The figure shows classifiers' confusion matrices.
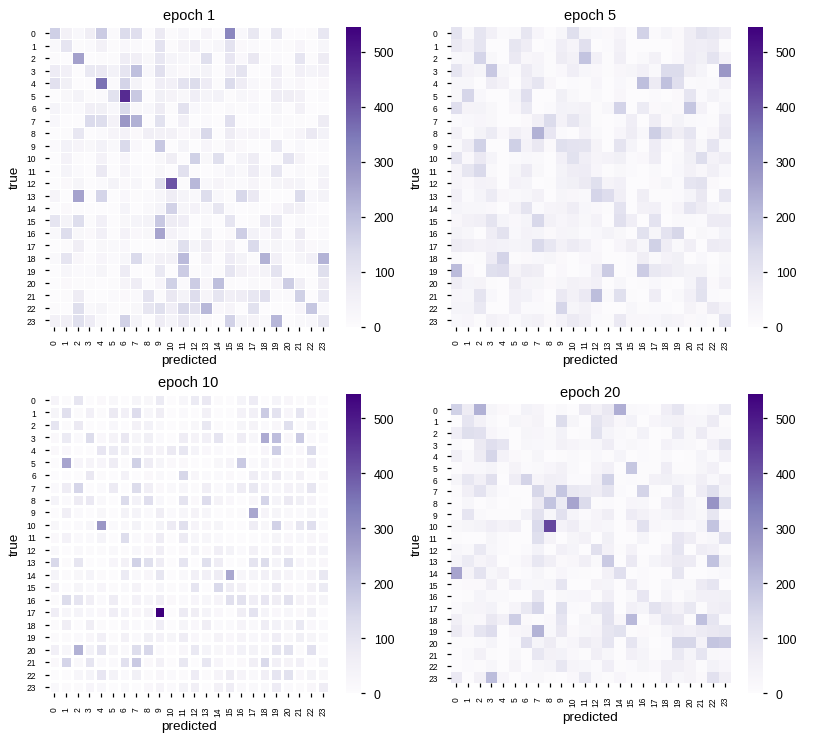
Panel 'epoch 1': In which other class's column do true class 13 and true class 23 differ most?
19
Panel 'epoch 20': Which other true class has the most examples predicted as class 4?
3
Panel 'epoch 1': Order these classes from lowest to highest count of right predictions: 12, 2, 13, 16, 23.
23, 13, 16, 12, 2
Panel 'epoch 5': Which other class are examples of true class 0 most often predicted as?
16
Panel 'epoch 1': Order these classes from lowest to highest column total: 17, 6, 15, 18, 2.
18, 17, 2, 15, 6
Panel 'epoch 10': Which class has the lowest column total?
10
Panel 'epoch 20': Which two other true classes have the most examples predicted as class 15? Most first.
18, 5
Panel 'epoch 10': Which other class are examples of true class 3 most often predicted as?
18
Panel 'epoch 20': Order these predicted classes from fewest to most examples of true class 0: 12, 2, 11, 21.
21, 12, 11, 2
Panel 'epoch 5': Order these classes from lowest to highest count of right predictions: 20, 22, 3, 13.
20, 22, 13, 3
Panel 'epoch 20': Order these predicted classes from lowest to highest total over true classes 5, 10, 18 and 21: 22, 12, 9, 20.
20, 12, 9, 22
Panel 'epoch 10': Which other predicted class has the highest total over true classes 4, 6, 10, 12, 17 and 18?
9
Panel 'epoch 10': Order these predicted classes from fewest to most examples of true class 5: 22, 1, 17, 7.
17, 22, 7, 1
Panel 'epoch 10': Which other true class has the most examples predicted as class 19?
3
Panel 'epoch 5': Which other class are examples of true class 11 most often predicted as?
2
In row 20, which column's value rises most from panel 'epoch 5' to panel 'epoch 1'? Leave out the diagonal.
14
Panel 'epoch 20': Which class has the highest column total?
22
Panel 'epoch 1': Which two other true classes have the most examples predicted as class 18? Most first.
21, 15
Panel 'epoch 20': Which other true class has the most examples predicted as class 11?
8
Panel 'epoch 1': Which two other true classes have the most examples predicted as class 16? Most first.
13, 3
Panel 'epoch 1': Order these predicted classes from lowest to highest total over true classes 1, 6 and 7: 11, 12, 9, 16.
16, 12, 11, 9
